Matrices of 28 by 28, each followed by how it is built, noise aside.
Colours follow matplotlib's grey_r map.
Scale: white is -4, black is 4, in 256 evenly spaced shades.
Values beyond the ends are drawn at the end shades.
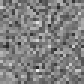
noise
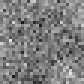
smooth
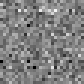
uneven rows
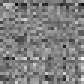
low rank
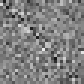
banded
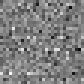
uneven rows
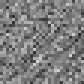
Hankel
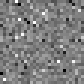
sparse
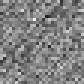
Hankel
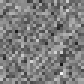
Hankel
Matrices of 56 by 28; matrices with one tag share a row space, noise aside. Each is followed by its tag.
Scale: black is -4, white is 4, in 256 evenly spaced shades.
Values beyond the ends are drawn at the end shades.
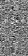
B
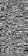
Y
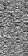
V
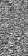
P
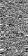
Y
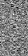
B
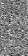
P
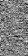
Y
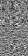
B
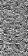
V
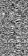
B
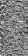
Y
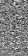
B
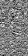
B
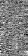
Y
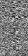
B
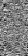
V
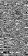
V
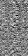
B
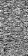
V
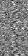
B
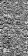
V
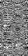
V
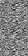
B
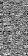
V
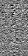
B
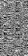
V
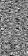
P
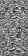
B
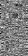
Y
